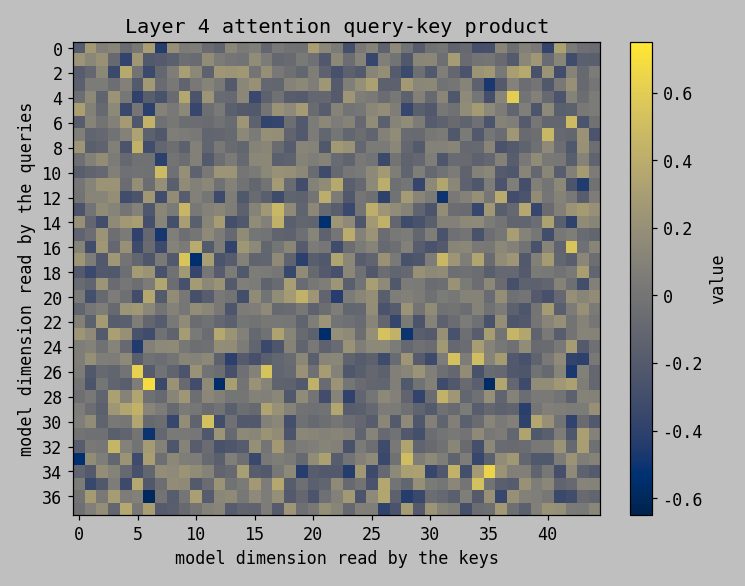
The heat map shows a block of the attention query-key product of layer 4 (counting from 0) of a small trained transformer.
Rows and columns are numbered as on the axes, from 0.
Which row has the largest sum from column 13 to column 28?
13
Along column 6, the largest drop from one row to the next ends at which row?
28
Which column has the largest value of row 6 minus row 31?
6
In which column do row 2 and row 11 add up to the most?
26
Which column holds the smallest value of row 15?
7
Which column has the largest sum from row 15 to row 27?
36
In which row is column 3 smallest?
2
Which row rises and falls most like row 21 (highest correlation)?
37
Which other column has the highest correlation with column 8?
42
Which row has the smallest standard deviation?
9
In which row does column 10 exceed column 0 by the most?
33
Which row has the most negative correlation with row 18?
19
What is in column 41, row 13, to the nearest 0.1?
0.1
